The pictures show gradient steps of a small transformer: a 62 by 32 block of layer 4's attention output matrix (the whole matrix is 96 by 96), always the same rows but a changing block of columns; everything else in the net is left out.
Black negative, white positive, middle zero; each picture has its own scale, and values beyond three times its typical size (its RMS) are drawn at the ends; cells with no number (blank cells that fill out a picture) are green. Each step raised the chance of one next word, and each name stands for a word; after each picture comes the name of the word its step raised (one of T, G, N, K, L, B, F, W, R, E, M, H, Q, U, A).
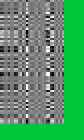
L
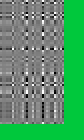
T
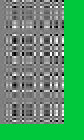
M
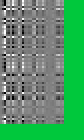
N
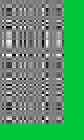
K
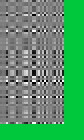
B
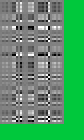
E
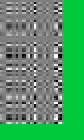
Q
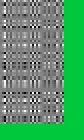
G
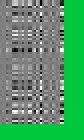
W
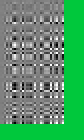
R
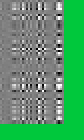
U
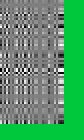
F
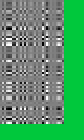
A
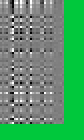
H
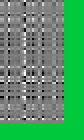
B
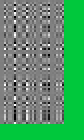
Q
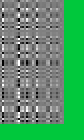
G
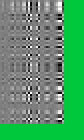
E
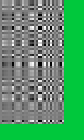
E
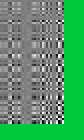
R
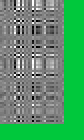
N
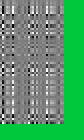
F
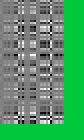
R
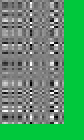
G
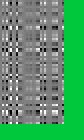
W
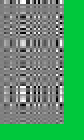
H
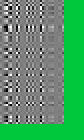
Q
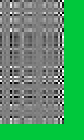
B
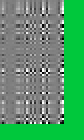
F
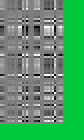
N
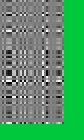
B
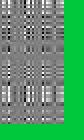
H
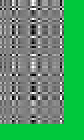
N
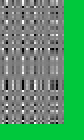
W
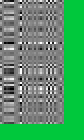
T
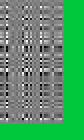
L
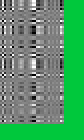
N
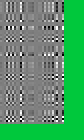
E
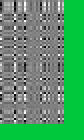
E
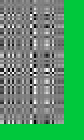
F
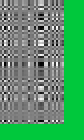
E
